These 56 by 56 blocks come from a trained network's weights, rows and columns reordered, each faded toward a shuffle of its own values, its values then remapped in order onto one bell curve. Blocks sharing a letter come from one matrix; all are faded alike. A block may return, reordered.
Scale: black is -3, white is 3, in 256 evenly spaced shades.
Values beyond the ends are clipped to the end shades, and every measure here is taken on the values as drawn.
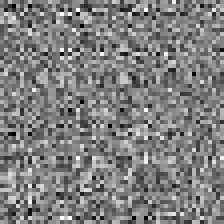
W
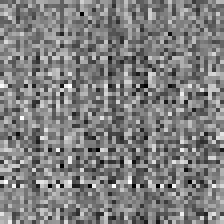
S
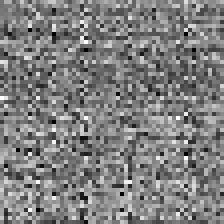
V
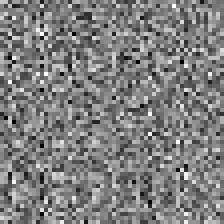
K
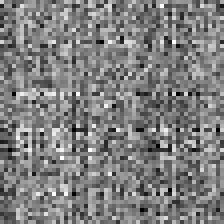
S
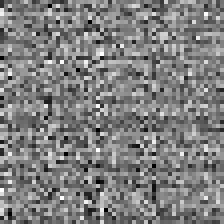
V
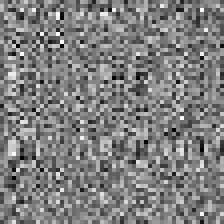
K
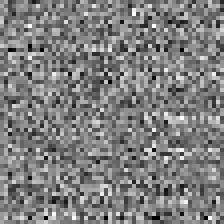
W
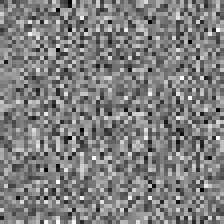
K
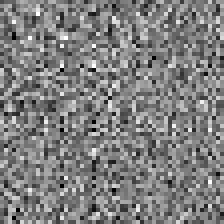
K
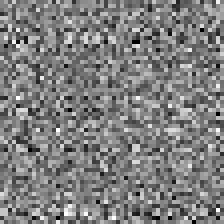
W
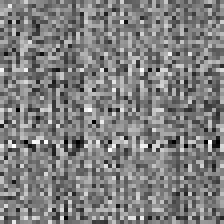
S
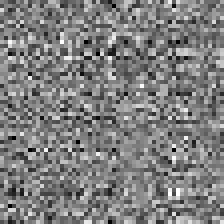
W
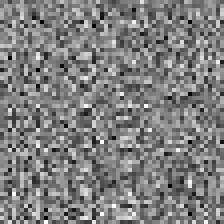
K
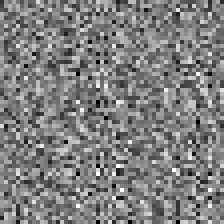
K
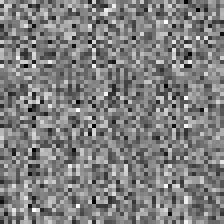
K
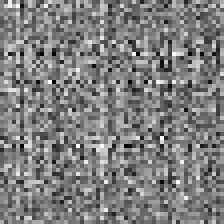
S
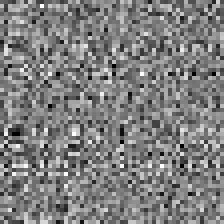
W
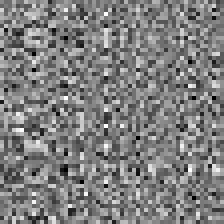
K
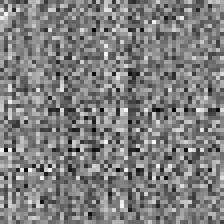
S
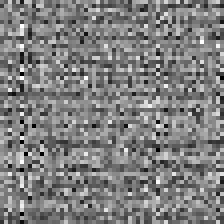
V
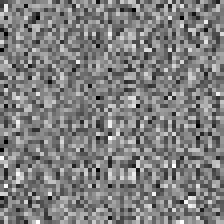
K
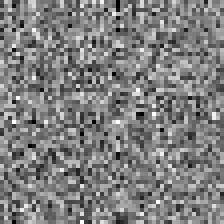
K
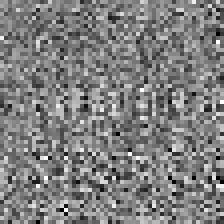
W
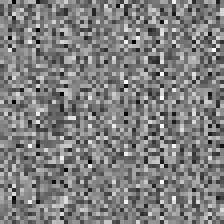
K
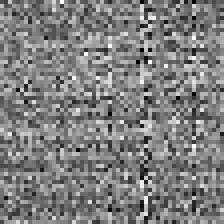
V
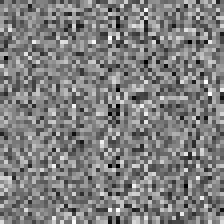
K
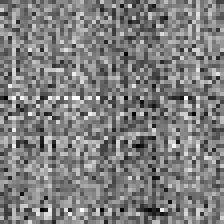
S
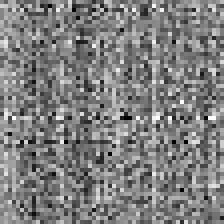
S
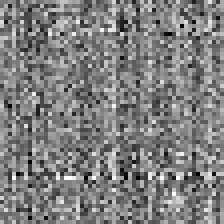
S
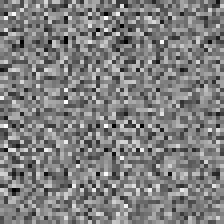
W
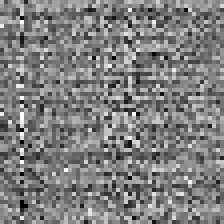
V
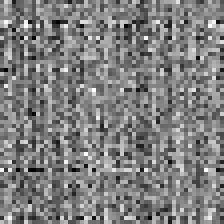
S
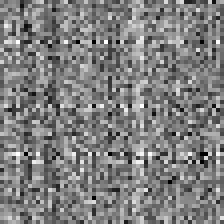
S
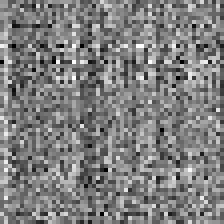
S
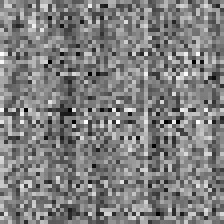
S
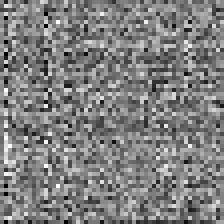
V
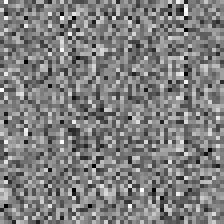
K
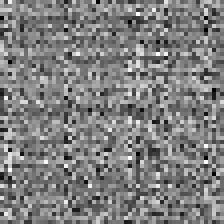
V
